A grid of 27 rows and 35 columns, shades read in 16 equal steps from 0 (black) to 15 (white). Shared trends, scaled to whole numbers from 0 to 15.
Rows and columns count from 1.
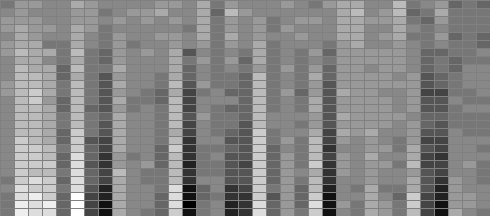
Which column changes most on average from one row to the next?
17
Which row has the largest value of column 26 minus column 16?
2
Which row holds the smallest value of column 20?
25
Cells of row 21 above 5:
27
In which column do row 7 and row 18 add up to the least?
14
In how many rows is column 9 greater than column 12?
23
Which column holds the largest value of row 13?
3
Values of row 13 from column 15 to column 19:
8 8 8 6 11
